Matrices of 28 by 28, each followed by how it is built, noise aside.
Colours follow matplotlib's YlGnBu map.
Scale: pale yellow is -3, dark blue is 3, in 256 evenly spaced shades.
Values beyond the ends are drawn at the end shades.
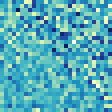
upper triangular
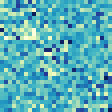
block diagonal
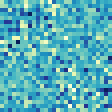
block diagonal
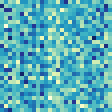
repeating rows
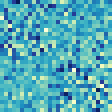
block diagonal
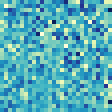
upper triangular
